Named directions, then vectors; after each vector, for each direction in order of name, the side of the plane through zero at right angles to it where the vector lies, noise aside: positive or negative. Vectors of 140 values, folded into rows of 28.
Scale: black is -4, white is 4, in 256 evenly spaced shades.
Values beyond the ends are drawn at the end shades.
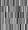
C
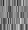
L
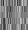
negative, positive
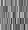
negative, negative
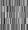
negative, positive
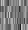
positive, negative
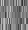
positive, negative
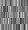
negative, negative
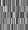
positive, positive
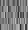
positive, positive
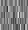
negative, negative
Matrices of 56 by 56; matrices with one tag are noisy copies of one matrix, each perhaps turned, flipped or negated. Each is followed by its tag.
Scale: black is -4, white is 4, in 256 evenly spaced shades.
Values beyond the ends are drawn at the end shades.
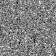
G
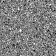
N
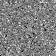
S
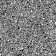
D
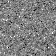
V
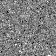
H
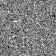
G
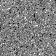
G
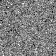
V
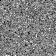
S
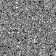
G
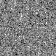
G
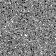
N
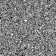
N
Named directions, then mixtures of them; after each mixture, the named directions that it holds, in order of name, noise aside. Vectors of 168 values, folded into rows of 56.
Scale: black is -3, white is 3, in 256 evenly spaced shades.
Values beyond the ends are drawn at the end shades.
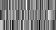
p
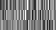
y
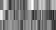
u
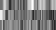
u.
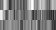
u.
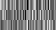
y.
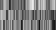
p, u.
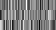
p.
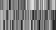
p, u.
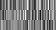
y.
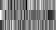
p, u.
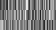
p, y.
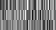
y.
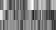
u.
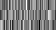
p.
